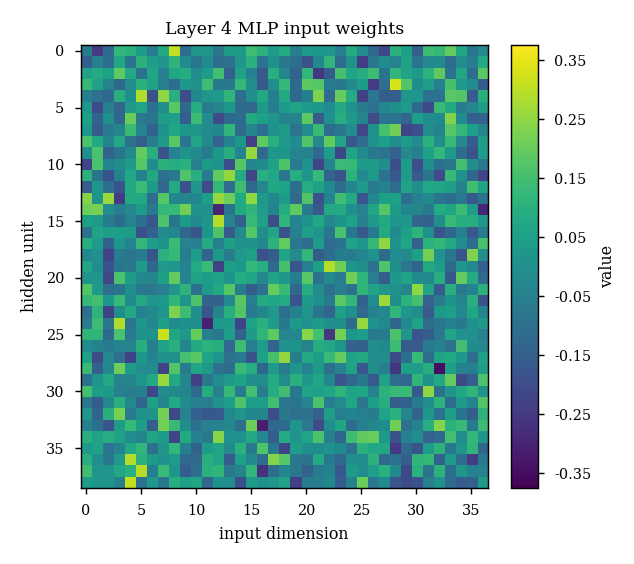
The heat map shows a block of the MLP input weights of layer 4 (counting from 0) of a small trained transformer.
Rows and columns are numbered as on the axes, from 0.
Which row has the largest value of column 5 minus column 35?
4
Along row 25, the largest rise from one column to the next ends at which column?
23
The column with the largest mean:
8
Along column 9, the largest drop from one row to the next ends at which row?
12
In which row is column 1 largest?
14
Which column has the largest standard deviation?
28
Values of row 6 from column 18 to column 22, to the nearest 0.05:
-0.05 -0.05 0.2 -0.15 0
